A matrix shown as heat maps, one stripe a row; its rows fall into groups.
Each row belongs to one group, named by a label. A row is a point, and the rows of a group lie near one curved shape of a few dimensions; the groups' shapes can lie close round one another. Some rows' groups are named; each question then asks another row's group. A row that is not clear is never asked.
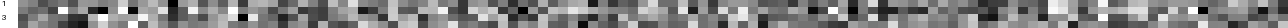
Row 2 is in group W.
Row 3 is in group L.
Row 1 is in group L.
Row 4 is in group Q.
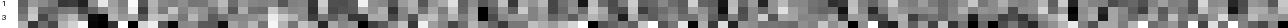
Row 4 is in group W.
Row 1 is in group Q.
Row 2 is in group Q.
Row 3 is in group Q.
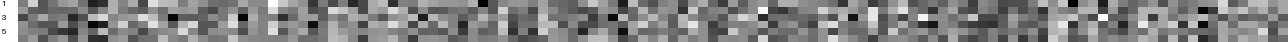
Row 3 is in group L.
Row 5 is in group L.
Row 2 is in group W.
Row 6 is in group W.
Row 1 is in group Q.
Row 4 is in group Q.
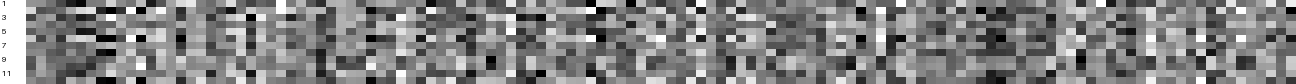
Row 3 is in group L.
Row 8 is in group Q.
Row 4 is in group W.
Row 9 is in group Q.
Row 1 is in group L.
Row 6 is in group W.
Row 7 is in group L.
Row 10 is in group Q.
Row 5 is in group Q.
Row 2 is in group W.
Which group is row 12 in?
W
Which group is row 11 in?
L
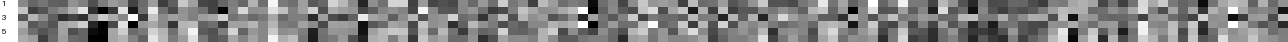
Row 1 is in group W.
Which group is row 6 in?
Q
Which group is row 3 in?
Q
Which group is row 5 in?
Q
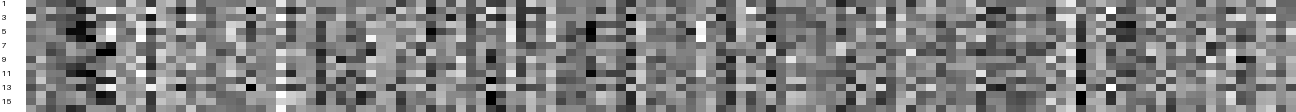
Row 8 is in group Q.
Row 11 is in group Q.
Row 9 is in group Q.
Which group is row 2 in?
L
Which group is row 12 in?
Q
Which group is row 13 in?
L
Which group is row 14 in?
Q
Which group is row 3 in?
L
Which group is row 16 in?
L
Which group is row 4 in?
Q
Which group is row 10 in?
L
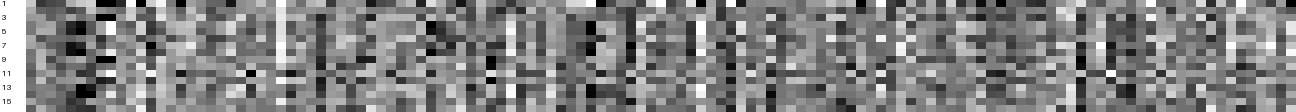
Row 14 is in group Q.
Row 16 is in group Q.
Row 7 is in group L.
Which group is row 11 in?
L
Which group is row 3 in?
Q
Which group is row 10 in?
Q
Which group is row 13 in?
Q
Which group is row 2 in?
L
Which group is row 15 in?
L
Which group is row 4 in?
L
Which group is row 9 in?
Q
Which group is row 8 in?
L
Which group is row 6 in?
W
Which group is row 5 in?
L
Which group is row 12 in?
Q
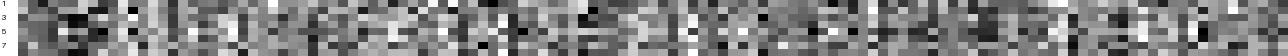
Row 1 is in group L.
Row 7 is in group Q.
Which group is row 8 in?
Q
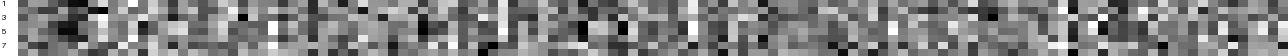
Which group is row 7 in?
L
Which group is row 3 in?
L
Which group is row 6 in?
Q
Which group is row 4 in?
L
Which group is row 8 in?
Q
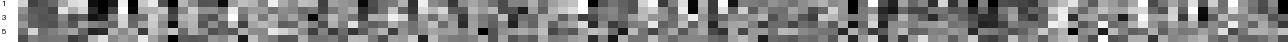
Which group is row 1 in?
W
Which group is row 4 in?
L
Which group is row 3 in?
Q
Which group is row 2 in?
W
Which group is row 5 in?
Q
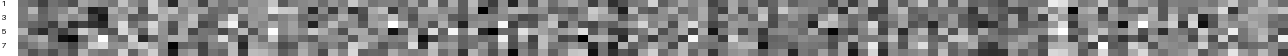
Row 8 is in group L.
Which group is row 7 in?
L
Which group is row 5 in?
L
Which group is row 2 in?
Q
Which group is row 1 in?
L
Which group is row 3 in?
W
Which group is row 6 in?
L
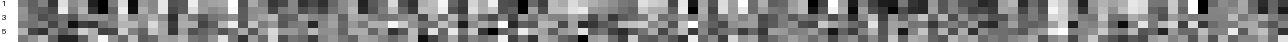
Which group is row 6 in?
L
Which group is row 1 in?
W
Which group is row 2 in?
W
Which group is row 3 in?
L
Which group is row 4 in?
Q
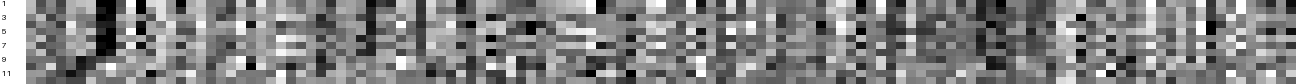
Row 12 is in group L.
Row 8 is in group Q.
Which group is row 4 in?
W
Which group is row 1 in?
W
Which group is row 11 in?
L
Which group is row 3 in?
Q
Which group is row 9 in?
Q
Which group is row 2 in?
W
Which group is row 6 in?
Q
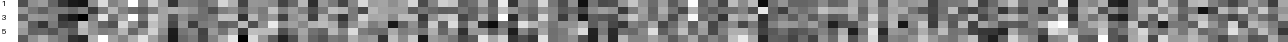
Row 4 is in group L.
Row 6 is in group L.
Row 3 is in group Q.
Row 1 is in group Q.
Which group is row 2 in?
W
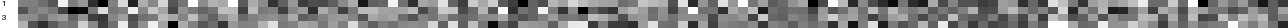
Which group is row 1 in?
W
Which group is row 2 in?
Q
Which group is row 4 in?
L
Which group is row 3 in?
W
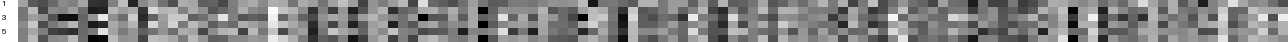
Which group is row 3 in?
L
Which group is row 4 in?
Q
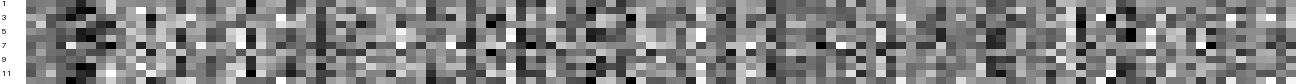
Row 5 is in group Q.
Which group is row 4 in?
Q
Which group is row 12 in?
L
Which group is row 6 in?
Q
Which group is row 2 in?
Q
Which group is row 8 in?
Q
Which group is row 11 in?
L
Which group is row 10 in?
Q
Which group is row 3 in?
L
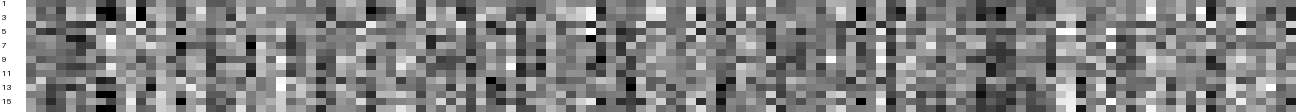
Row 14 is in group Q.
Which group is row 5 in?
L
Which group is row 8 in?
L
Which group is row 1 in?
W
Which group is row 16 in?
Q
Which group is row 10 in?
L
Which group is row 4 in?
Q
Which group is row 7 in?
L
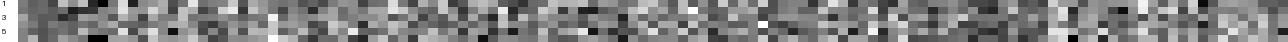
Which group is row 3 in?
L
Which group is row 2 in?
Q
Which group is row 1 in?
W
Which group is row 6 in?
Q
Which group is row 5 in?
L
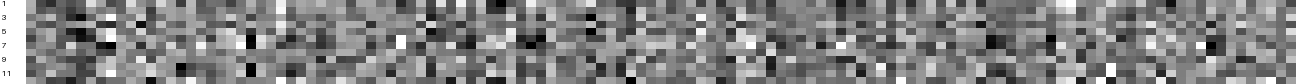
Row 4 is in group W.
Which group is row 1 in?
L
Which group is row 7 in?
W
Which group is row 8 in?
W
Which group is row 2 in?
L
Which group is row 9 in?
Q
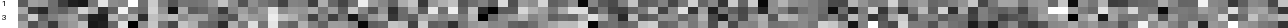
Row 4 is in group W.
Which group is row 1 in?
Q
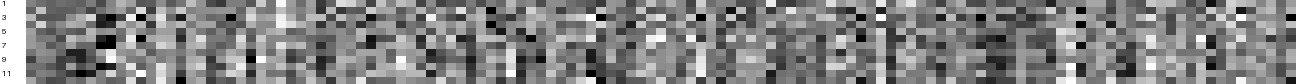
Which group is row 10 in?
Q
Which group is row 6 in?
W
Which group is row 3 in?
W
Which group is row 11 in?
Q
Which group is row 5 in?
L
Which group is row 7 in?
Q
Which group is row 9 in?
L
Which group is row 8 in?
L
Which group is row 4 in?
Q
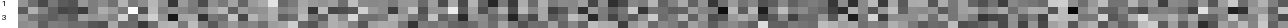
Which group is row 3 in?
L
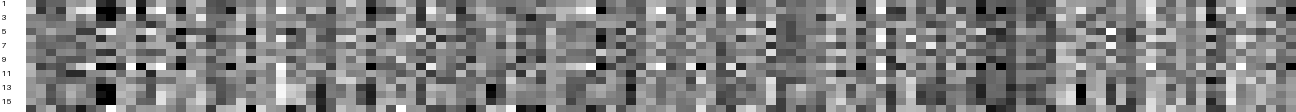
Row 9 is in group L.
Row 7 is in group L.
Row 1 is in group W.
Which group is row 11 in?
L
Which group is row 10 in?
W
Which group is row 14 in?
Q
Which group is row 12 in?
W
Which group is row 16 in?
L
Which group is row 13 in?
Q
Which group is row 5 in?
L
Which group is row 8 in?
W
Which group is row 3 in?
W
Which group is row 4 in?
W
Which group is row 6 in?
W
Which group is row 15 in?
Q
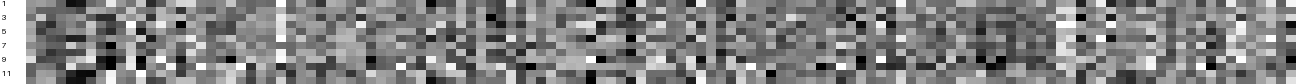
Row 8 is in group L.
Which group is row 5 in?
W
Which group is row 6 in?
L
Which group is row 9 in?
W
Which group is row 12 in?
L
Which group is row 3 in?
Q
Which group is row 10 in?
W
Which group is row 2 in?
L
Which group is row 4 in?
L
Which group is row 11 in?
Q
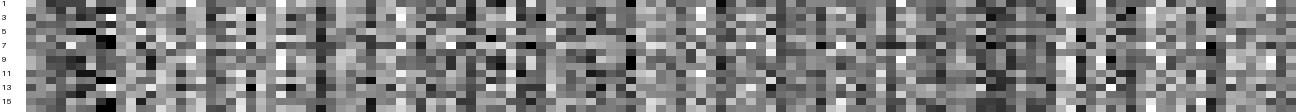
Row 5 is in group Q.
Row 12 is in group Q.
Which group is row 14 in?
L
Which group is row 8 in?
W
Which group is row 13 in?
L
